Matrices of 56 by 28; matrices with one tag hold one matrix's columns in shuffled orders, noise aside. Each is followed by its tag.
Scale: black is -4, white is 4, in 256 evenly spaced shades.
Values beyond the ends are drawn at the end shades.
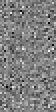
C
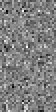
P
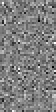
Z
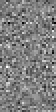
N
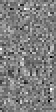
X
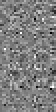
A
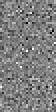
C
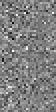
C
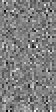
P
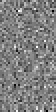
P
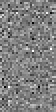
C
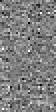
C
